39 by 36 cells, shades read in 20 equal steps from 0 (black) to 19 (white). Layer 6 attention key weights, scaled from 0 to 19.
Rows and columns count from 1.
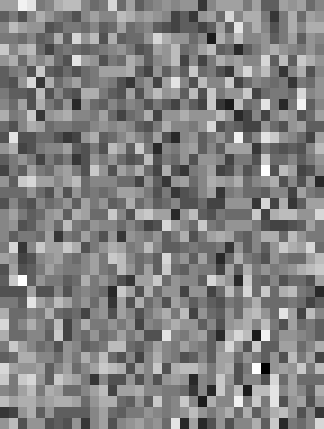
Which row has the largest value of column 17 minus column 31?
2
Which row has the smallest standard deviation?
18
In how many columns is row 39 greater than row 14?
17
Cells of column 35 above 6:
33
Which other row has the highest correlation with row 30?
31
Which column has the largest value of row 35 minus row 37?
23
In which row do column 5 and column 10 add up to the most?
9
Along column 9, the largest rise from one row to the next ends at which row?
6
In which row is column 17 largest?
20
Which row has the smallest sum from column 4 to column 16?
15
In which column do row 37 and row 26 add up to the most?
3
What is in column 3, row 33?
13
